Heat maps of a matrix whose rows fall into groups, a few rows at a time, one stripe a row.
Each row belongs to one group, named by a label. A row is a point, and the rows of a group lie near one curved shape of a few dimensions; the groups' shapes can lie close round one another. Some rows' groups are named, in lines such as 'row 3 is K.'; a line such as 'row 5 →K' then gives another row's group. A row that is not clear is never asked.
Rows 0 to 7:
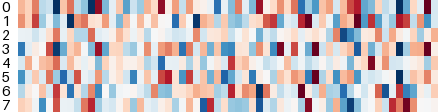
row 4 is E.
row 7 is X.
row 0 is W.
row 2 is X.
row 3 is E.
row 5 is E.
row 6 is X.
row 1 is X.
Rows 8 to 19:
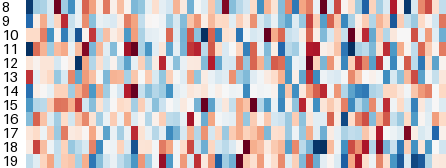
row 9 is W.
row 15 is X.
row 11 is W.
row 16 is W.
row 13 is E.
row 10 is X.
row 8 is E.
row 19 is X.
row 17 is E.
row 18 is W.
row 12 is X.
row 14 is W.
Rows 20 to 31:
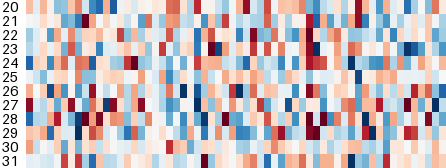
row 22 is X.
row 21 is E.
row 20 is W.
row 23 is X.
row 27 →E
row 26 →X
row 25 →E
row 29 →X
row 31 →X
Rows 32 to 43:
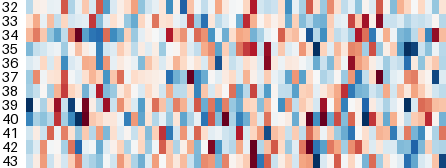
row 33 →W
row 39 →E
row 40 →E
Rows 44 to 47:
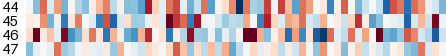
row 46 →W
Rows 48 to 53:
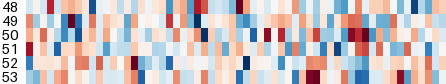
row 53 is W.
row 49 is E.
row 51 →E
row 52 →W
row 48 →X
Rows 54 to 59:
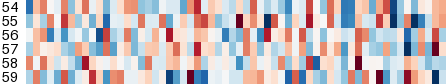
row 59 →W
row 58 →E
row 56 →W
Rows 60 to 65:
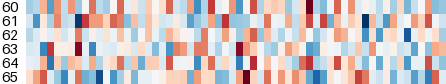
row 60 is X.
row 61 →E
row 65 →W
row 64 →X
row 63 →X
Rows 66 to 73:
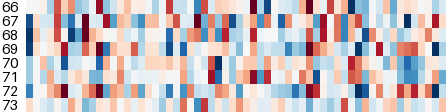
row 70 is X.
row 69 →W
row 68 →E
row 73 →E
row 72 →W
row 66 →X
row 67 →E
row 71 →X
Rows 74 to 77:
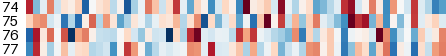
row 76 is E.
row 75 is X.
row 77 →W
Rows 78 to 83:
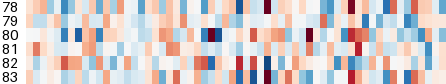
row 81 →E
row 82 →X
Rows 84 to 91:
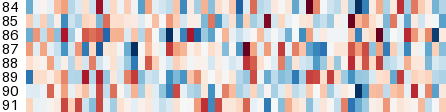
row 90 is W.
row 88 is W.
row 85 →X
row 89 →W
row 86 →W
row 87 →W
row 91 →X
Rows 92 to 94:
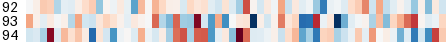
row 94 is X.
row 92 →W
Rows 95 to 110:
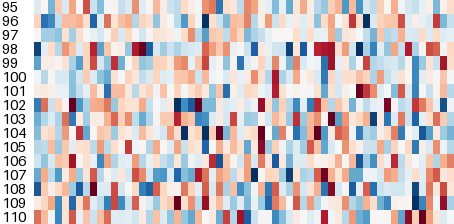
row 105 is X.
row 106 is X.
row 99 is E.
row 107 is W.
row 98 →W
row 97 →E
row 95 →X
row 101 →X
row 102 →W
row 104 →X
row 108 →E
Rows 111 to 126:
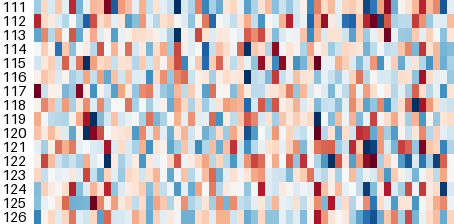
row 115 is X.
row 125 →E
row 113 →E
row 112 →X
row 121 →W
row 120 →E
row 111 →W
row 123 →X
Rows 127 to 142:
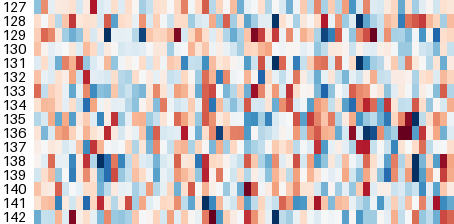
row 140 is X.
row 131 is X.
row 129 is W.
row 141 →X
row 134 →X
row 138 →W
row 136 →W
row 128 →X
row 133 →W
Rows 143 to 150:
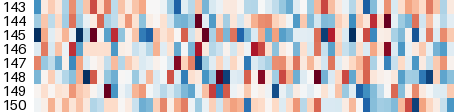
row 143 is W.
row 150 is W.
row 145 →E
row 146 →W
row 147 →E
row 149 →X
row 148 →X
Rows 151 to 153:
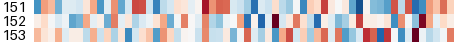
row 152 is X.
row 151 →W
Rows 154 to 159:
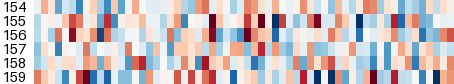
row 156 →X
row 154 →W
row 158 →W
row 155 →X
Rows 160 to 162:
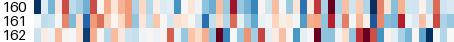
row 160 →E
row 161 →E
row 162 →X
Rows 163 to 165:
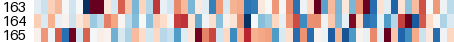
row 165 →E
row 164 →W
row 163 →E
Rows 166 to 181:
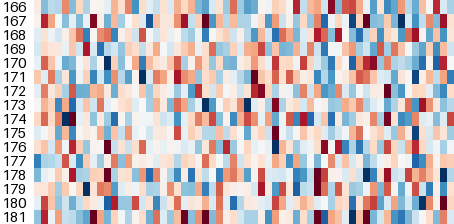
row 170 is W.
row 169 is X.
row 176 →X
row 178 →W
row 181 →E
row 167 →E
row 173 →X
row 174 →E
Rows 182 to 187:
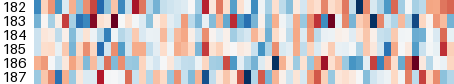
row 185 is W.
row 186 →X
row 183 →E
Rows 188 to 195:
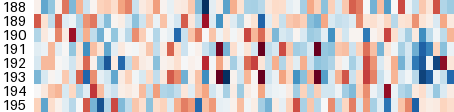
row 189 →X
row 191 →X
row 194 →E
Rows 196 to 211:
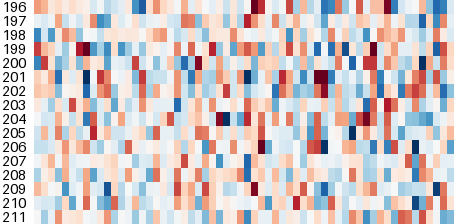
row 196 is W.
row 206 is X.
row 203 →E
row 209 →W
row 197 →X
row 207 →W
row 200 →W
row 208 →X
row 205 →E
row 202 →X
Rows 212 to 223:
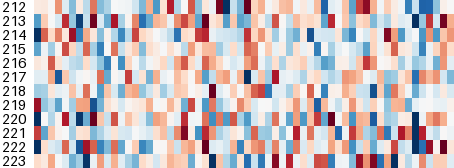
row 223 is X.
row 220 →E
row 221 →W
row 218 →X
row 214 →E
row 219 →E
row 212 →X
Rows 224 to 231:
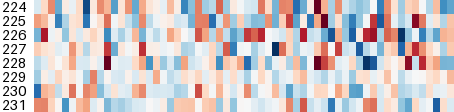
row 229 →E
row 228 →W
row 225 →X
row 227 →X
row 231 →E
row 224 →X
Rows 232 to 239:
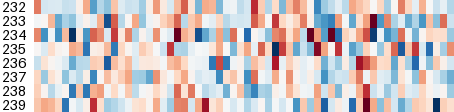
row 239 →E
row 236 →X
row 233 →W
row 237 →W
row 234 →E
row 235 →X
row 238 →E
